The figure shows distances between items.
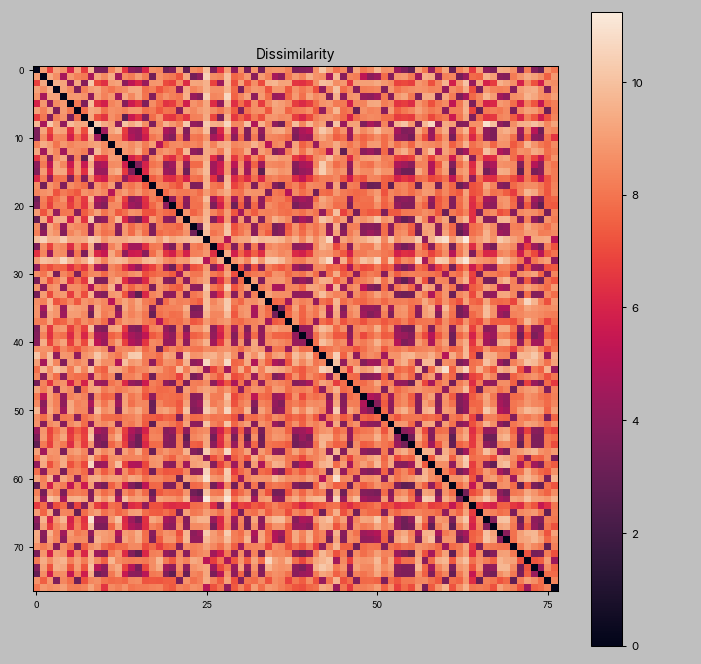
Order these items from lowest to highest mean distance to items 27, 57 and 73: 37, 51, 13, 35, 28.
13, 28, 51, 37, 35
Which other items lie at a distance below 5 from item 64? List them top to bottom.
2, 5, 7, 13, 16, 27
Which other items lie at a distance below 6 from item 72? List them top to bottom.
25, 28, 44, 57, 76
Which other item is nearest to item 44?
57
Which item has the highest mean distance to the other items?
25
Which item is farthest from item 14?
42
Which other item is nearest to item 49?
17
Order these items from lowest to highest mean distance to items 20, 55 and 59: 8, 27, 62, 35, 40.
40, 62, 27, 35, 8
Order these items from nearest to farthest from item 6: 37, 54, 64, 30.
30, 64, 37, 54
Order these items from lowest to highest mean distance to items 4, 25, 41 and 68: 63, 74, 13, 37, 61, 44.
37, 63, 44, 61, 74, 13
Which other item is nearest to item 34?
18
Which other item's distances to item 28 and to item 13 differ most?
7
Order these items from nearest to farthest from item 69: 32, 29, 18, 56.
56, 32, 18, 29
